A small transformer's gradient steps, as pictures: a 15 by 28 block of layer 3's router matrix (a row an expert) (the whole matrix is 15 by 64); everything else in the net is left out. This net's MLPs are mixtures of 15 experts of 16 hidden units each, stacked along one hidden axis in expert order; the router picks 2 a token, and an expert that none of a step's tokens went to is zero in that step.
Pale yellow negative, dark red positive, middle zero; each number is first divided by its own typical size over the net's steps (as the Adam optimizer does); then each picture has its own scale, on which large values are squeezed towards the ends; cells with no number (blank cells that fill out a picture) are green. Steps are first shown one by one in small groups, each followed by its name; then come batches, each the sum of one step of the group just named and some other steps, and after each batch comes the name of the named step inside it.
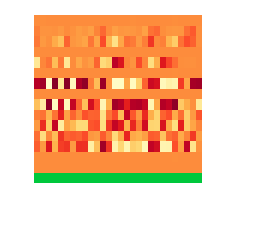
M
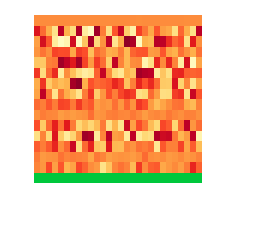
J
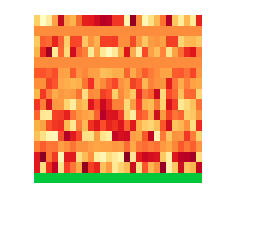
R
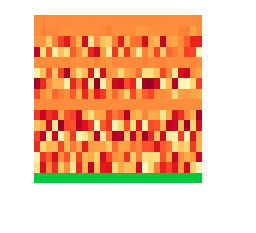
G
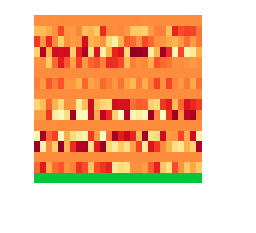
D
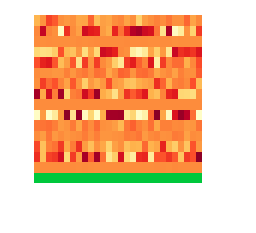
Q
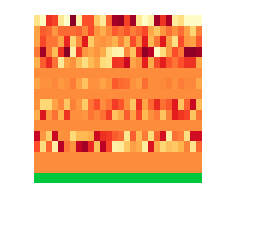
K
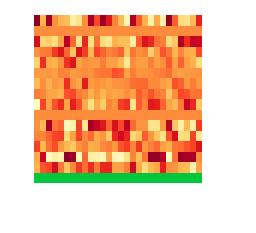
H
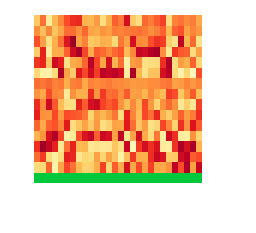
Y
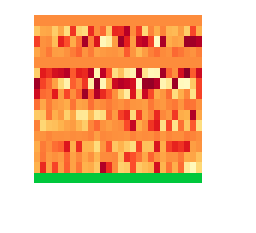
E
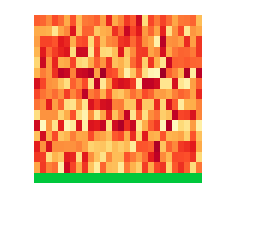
E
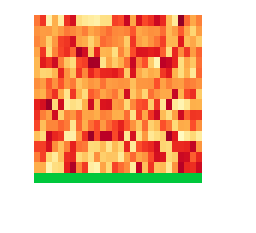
Y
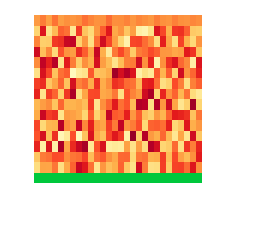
G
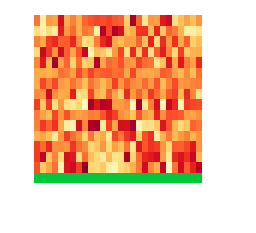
R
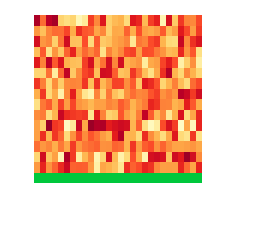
H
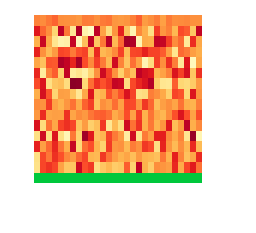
J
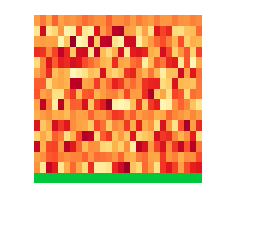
J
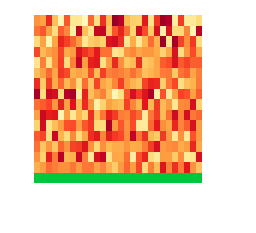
G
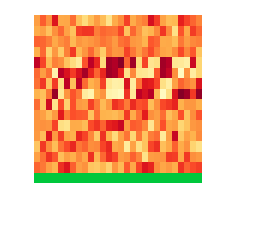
M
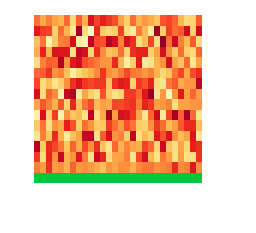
J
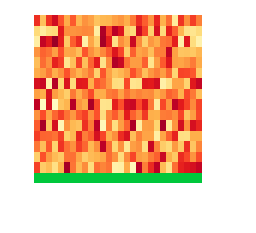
M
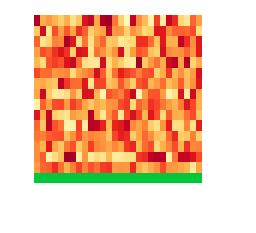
H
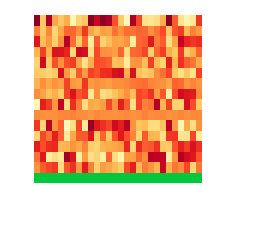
H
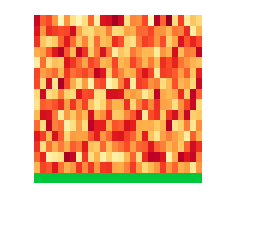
H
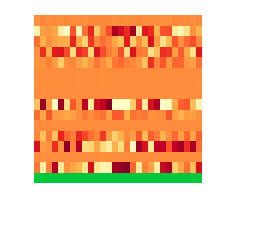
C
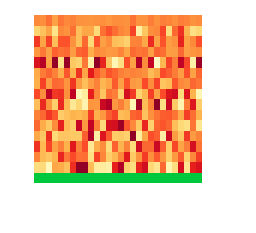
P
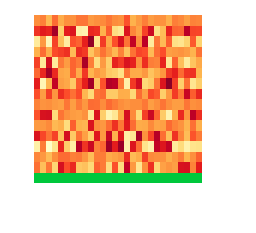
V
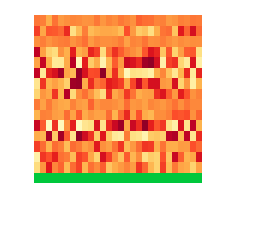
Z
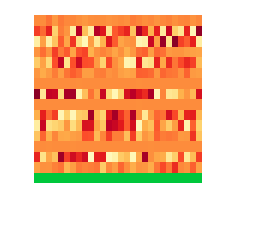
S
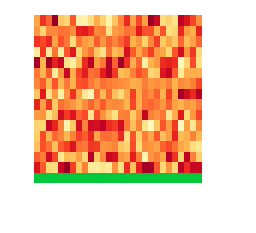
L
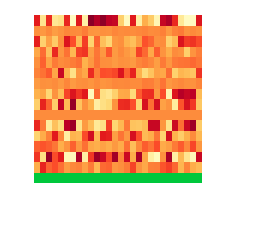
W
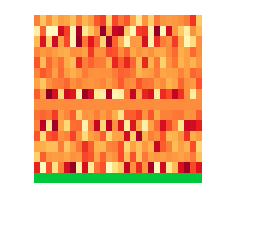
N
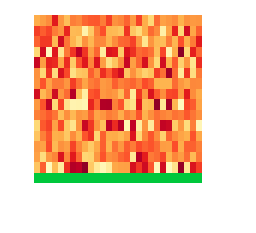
P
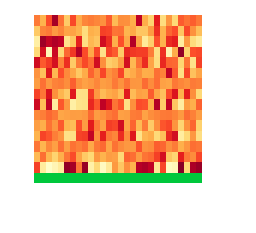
P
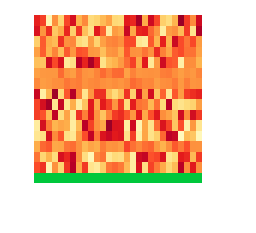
S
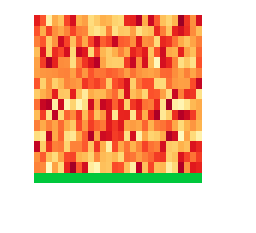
P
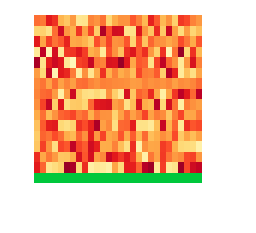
L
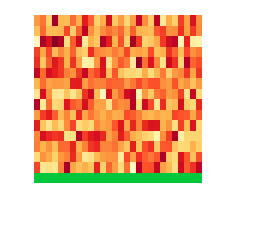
Z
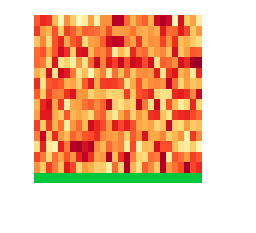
V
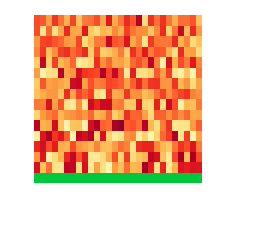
Z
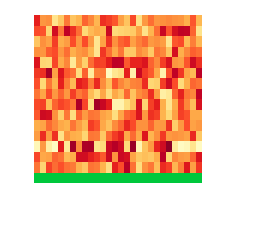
V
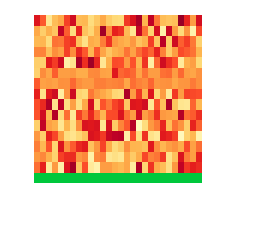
S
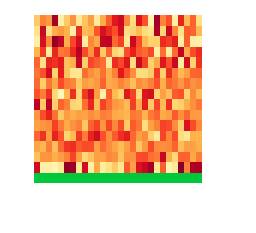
N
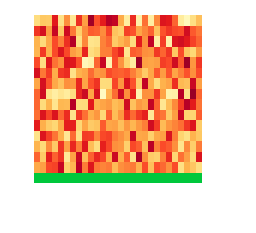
W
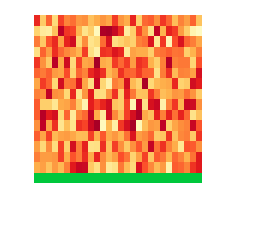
P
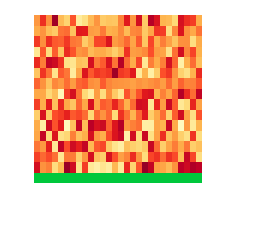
L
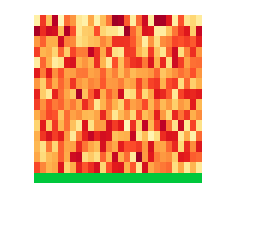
Z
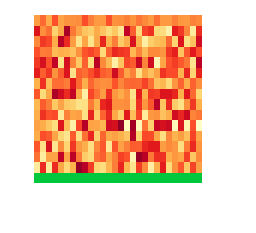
P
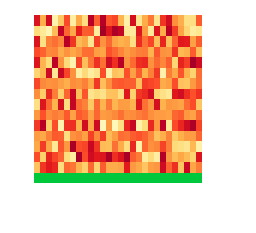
W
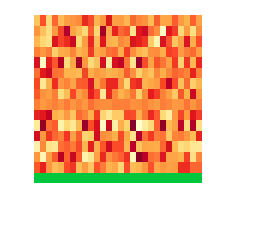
V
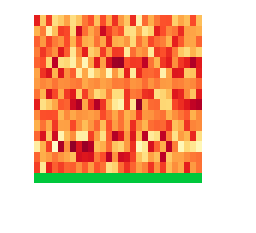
N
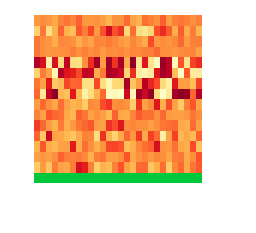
P
